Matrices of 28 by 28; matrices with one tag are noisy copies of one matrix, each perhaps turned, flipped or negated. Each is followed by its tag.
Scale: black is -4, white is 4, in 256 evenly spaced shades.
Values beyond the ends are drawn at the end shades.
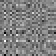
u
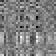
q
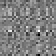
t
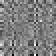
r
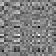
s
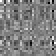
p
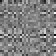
r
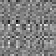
t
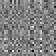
u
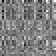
p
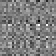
t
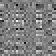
s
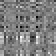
q
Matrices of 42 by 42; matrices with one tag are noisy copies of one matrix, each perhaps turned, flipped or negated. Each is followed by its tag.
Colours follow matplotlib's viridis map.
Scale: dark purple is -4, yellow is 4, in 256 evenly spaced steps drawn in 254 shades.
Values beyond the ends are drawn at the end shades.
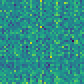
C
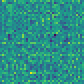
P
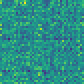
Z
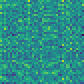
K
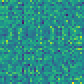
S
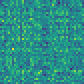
Z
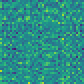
K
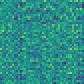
K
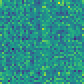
Z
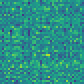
P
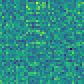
S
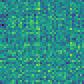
Z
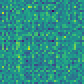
P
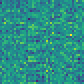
S
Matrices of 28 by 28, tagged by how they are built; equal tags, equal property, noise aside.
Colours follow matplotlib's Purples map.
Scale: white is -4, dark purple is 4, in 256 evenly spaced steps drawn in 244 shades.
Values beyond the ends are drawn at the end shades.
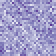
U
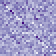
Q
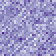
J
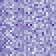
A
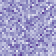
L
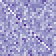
Q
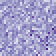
J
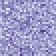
A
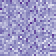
A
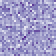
L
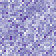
J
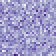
A
